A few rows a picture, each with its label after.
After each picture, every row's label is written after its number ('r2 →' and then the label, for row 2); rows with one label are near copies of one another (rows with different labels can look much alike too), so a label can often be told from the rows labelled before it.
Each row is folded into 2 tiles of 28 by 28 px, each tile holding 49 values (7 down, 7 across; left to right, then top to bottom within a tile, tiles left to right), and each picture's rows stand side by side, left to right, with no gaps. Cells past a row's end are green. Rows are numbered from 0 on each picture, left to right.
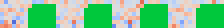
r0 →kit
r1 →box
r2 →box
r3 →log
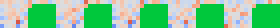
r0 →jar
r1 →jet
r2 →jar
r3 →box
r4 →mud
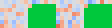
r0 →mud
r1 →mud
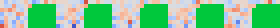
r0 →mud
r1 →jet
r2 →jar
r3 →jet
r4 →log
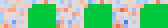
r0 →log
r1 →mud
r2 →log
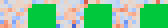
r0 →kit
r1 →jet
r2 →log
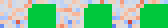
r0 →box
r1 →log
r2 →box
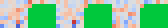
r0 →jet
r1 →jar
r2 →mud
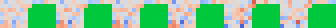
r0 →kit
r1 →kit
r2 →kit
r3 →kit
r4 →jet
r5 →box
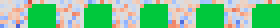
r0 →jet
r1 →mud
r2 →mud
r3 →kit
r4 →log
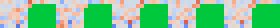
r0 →jet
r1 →kit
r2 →box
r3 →box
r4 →box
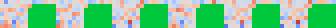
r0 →kit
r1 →mud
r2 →box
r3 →log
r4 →box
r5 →box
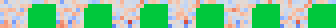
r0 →kit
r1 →kit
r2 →box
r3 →jar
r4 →log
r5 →box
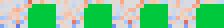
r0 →jet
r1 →jar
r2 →box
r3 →box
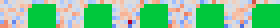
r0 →kit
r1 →mud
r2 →jar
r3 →mud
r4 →jet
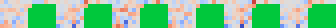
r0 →kit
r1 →jet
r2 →log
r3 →mud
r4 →jet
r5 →jet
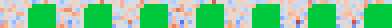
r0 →mud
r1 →log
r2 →box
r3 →log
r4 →kit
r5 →jar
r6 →jar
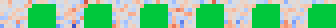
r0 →box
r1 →jet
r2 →mud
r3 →log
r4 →kit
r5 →kit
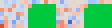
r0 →mud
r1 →kit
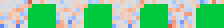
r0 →jet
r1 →kit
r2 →jet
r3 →mud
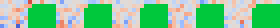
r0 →jet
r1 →kit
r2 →kit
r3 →mud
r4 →box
